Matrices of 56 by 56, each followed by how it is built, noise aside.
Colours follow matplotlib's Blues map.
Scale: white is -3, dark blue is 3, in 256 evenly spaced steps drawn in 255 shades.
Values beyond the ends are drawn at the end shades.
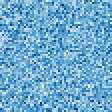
repeating columns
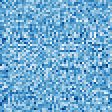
low rank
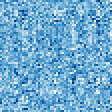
low rank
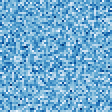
repeating columns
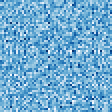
low rank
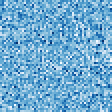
low rank
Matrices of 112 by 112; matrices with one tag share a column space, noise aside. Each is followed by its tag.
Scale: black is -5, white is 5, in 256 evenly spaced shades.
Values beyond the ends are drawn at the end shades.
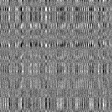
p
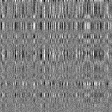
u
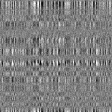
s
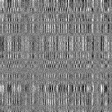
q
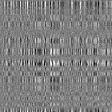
s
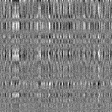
u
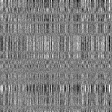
q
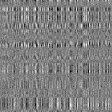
p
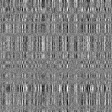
q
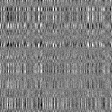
p
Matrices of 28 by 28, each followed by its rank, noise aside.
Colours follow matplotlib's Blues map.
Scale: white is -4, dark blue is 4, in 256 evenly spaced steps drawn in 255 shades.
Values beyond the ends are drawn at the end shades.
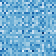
four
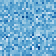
six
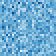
four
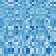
three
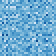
three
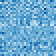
five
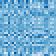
two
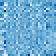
three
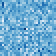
six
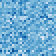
five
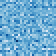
six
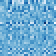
two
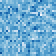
six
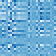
two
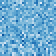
five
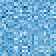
five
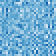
three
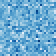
five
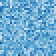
six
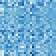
five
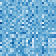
four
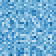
six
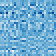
four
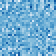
four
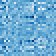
two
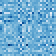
four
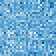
six
